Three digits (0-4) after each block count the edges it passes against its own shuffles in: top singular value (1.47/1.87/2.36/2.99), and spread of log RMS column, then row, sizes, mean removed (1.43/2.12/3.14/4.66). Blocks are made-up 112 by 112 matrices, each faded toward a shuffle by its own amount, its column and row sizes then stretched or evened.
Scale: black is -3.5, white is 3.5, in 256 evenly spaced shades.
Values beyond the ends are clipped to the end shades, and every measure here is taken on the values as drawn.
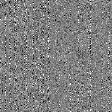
0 3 0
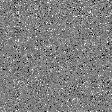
0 1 1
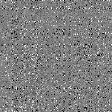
2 2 2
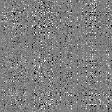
2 3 2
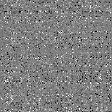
2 2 2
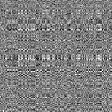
4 1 3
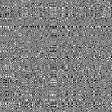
4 1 3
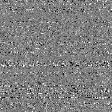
1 0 3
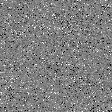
0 0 1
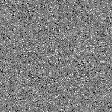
2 0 0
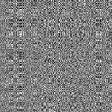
4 3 2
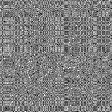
4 1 1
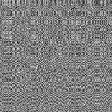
4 2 2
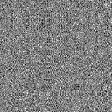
3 1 0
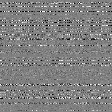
3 0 4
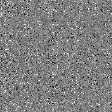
1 2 2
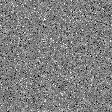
0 0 0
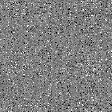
1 2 1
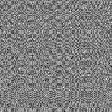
4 1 0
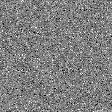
1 0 1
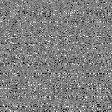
3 0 2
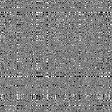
4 2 3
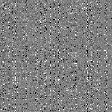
3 3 1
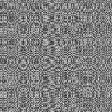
4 2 2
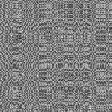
4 1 1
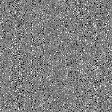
2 2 0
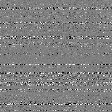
3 1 4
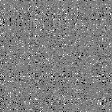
2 2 2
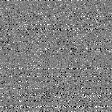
1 1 3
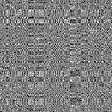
4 1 2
